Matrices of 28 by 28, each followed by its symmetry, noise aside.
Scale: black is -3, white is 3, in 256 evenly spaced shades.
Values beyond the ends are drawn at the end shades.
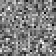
symmetric.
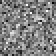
no symmetry.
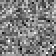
symmetric.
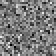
symmetric across the other diagonal.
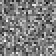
symmetric.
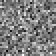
no symmetry.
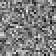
antisymmetric.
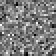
symmetric.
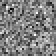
symmetric.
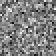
symmetric.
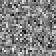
symmetric across the other diagonal.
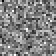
symmetric across the other diagonal.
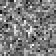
symmetric.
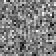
no symmetry.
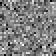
same after a half turn.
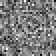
symmetric across the other diagonal.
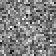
symmetric.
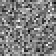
same after a half turn.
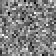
antisymmetric.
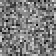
same after a half turn.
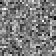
mirrored top to bottom.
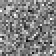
symmetric.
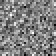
symmetric.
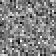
same after a half turn.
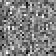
mirrored top to bottom.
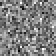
no symmetry.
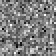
no symmetry.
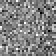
mirrored top to bottom.
